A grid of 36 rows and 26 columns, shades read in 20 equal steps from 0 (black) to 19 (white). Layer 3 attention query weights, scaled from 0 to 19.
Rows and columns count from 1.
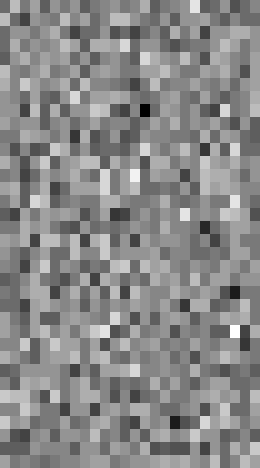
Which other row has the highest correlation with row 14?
15
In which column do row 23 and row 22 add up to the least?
24
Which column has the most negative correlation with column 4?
6
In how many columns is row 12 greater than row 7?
7
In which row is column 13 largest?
4
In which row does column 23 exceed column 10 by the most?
32
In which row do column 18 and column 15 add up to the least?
9
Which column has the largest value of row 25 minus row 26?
12
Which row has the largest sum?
13
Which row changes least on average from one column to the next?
36
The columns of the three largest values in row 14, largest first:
14, 11, 21
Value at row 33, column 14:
5
